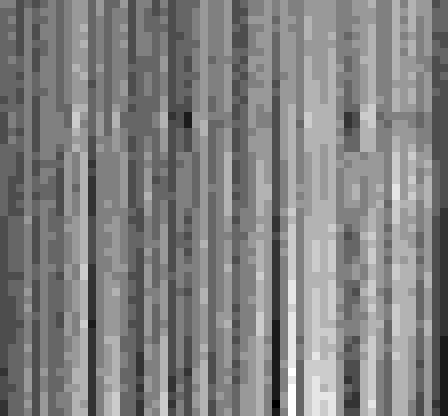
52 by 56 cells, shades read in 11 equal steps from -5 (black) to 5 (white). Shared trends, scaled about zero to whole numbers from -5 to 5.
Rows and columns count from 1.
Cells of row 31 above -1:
35
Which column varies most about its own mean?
37
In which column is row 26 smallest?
12
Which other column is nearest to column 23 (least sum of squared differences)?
31
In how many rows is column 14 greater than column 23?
30
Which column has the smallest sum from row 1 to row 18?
22
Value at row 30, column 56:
-3
